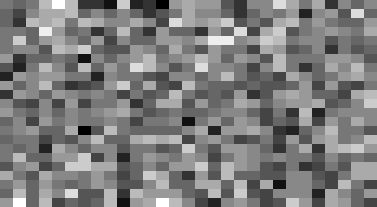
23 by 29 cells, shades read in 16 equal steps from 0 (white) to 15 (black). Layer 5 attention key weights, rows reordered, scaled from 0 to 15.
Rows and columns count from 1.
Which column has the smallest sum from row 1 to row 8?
22
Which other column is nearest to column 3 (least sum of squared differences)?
15
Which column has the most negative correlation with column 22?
9
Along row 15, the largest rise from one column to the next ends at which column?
7
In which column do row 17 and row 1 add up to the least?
5
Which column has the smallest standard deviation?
3
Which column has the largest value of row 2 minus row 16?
12
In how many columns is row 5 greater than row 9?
9
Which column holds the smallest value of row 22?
6
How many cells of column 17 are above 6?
13
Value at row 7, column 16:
4
